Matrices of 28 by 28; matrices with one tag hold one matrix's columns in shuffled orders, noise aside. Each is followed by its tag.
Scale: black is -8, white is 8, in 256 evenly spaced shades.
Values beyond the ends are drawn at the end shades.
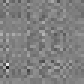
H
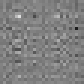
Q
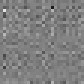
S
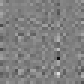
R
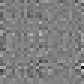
H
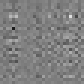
Q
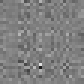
H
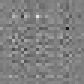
Q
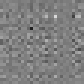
Q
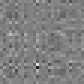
H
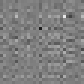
Q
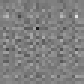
Q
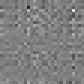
S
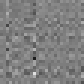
R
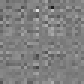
S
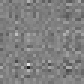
H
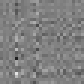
R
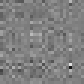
H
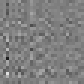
R
